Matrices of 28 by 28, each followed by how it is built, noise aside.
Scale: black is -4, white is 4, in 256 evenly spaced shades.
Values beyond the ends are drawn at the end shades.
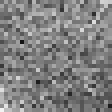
smooth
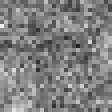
smooth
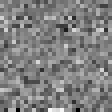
uneven rows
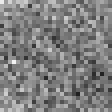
smooth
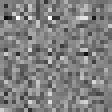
low rank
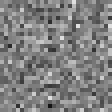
low rank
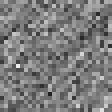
Hankel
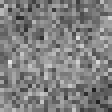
smooth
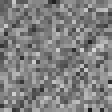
Hankel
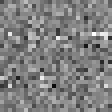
uneven rows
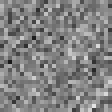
Hankel
